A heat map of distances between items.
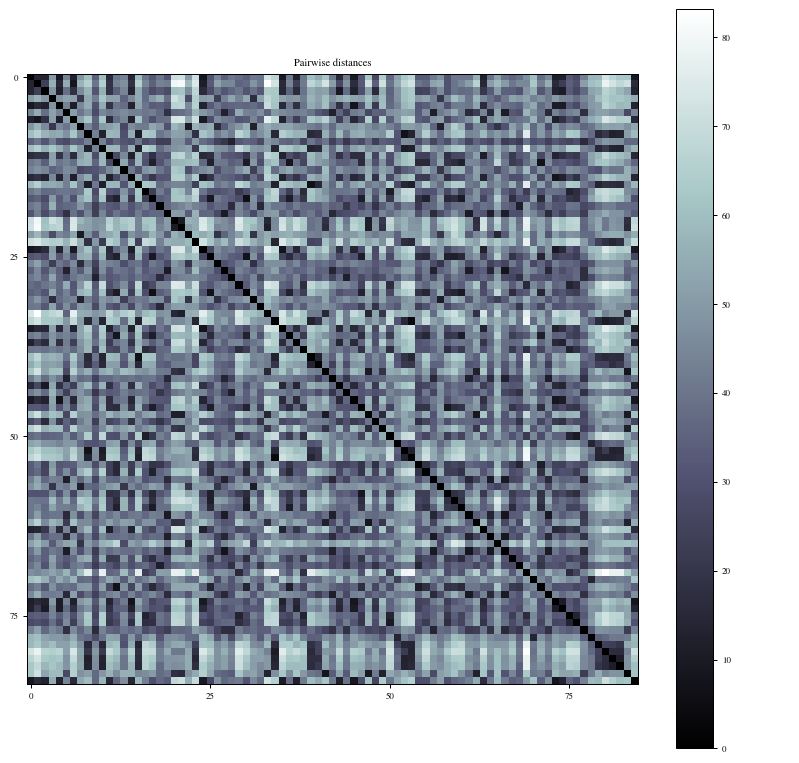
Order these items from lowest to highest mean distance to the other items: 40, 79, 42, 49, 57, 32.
42, 32, 40, 57, 49, 79
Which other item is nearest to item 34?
53
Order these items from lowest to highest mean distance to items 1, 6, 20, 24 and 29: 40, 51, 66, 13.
66, 13, 51, 40
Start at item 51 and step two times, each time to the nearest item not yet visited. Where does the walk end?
70
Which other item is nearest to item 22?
7
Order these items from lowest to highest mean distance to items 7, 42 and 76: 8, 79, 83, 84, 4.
4, 84, 83, 8, 79
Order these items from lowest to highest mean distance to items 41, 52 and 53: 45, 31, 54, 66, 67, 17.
66, 54, 31, 67, 45, 17
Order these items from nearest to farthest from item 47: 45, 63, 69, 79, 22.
22, 79, 45, 63, 69
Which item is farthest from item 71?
65
